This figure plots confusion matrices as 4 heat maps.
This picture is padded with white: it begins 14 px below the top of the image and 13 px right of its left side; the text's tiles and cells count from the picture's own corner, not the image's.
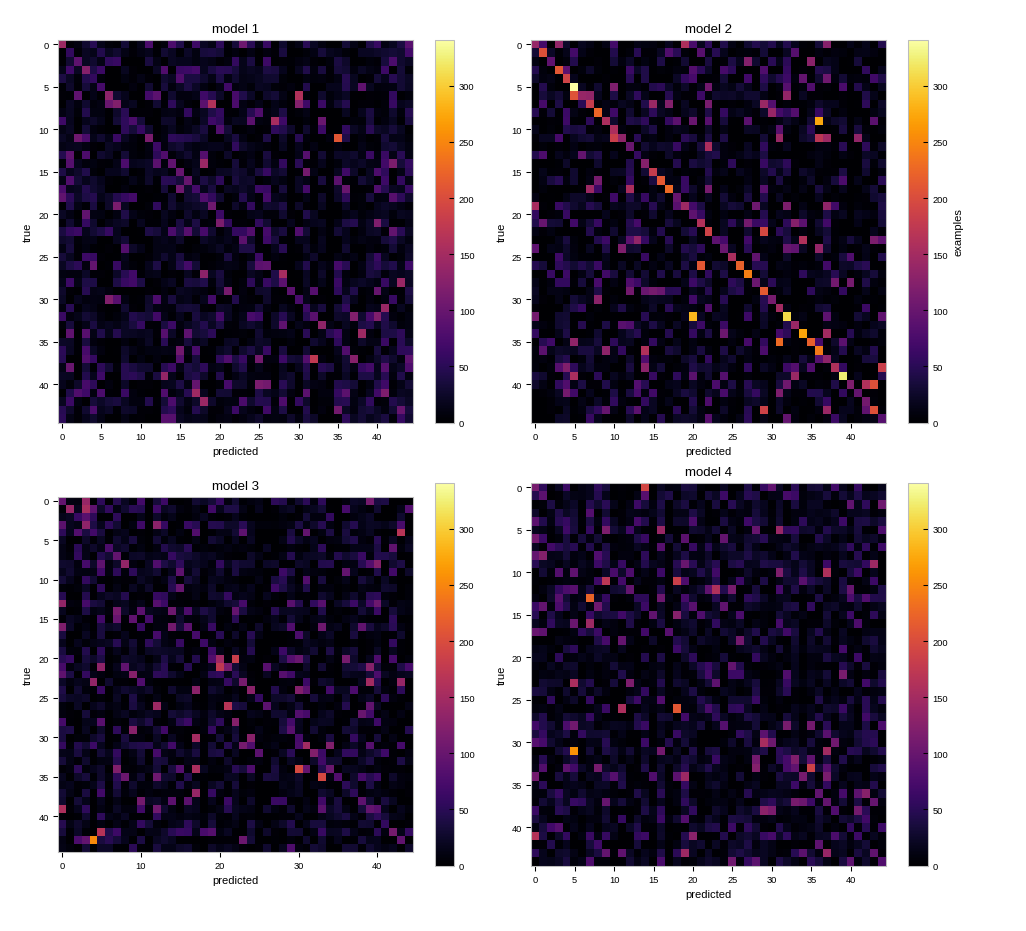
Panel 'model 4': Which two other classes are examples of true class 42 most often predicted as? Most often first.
36, 8
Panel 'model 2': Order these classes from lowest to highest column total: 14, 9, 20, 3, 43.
9, 43, 3, 14, 20
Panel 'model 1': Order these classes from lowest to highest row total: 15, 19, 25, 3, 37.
25, 19, 15, 3, 37
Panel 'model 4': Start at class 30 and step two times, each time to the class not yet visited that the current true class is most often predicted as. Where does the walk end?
37
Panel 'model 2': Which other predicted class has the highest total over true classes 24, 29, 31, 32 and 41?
20
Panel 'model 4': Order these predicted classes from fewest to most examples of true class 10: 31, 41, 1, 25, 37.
25, 1, 41, 31, 37
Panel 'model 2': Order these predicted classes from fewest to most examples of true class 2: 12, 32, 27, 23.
23, 12, 32, 27
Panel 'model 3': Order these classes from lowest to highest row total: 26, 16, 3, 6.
6, 26, 16, 3
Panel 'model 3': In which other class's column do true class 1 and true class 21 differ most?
20
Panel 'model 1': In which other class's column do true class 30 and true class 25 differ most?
6
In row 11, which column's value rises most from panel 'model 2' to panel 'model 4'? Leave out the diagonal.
18
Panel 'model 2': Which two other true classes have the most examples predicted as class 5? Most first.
6, 39
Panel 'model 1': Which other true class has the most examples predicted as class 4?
26
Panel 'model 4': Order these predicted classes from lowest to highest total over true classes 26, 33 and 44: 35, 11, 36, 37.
36, 37, 11, 35
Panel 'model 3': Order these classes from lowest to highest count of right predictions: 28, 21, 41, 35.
28, 41, 35, 21
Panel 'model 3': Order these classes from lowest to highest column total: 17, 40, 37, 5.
37, 17, 40, 5
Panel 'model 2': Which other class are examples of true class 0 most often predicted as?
19
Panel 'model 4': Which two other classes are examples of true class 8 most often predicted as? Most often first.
1, 0
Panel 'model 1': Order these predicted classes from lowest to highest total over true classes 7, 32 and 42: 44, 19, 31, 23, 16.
16, 44, 23, 31, 19
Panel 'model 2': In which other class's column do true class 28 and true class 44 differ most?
40
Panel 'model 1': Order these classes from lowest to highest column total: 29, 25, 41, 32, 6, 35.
29, 32, 6, 25, 35, 41
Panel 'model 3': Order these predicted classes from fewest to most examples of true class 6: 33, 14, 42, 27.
27, 14, 33, 42
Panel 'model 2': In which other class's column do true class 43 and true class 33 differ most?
29
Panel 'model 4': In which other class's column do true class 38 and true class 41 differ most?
0
